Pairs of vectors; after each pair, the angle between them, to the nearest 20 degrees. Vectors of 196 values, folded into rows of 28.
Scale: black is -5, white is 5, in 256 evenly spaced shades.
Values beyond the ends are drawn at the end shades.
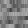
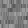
40 degrees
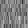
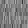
40 degrees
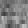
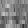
160 degrees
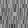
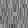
20 degrees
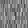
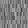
160 degrees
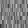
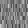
160 degrees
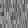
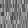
20 degrees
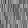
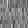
80 degrees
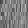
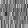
120 degrees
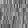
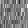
80 degrees
